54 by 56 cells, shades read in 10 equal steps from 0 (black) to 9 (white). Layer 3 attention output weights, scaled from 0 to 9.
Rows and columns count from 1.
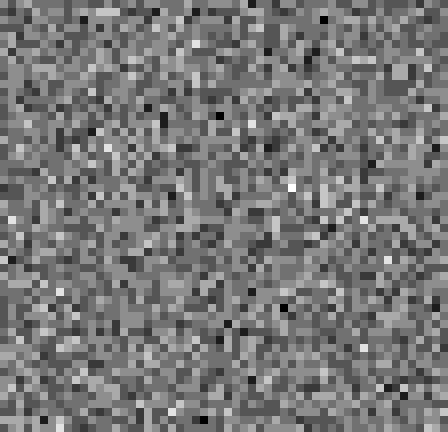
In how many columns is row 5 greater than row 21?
20
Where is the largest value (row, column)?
24, 37
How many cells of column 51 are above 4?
21
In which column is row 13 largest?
44
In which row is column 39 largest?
25
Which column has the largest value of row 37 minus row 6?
8
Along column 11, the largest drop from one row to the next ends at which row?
3
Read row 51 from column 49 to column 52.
6 3 4 4
